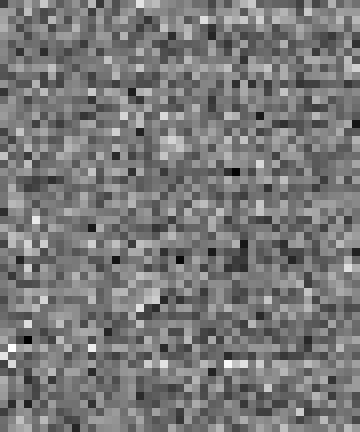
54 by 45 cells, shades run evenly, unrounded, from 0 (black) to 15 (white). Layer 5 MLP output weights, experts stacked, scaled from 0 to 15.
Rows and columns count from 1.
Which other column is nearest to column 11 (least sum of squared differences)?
43
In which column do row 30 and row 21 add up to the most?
33
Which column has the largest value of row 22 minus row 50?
18
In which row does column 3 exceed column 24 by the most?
17
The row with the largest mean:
46
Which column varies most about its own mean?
4
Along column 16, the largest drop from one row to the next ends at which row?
16
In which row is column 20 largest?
38
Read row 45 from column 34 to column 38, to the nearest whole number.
7 5 3 4 4
